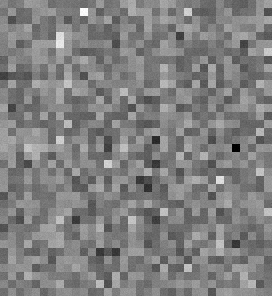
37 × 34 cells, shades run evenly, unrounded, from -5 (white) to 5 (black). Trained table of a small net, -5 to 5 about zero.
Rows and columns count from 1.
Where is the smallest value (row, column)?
2, 11
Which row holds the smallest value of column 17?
28
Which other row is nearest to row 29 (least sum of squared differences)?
30
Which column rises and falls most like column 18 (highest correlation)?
12
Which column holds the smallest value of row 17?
33
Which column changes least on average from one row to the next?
3
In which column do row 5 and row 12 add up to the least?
8
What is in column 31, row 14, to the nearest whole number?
-1
